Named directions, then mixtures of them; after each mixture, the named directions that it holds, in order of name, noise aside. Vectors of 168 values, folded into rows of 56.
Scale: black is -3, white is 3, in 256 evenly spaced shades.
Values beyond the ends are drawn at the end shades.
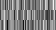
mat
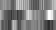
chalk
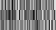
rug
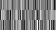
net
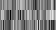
chalk, net.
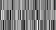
net.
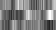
chalk.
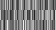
mat.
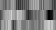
chalk.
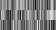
chalk, net.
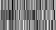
mat, rug.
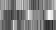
chalk.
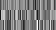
mat, net.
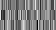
mat, net.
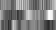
chalk.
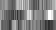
chalk.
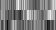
chalk, mat.
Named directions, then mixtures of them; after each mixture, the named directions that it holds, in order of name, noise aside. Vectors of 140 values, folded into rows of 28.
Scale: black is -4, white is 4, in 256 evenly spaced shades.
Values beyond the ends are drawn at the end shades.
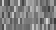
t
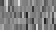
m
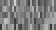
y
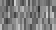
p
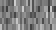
p.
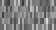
p, t, y.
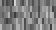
p.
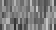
t, y.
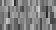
p, t.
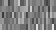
m, p, t.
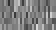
m, p, t.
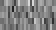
m, p, y.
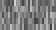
p, t, y.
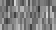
p.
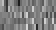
m.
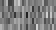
m, p.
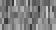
p.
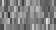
t.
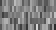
m, t, y.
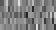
m.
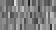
p, y.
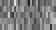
p, t, y.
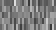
p, t, y.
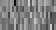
p, y.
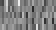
m.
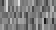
m.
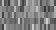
t.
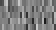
m.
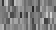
m, p, t.
